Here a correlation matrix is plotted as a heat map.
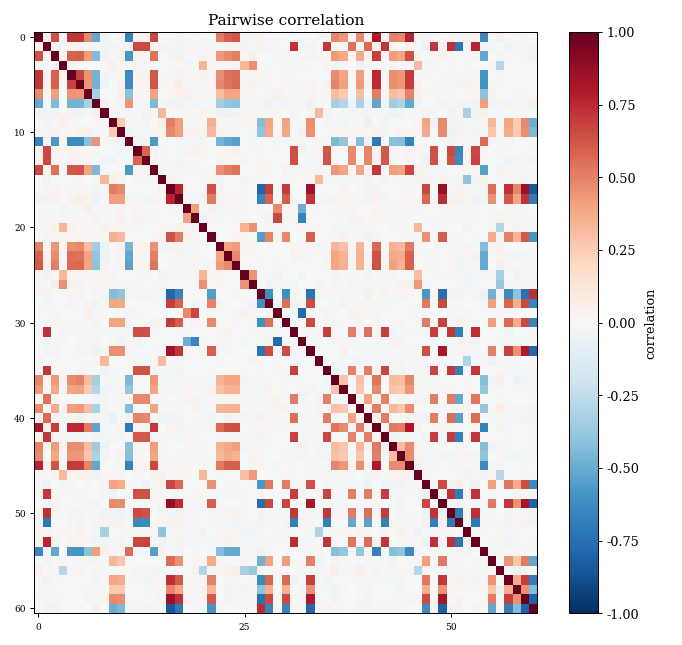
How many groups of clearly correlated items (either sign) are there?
6
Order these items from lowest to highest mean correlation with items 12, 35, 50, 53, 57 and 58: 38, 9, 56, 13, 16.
56, 9, 16, 38, 13
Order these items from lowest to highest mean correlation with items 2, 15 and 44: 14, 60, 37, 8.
60, 8, 37, 14
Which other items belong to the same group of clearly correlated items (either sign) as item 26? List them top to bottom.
3, 20, 25, 46, 56
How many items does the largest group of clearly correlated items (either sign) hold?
19
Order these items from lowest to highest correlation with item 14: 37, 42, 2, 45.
42, 37, 2, 45
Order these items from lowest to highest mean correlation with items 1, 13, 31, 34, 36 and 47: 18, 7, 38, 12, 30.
7, 18, 30, 38, 12
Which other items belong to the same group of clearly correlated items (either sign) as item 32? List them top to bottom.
18, 19, 29
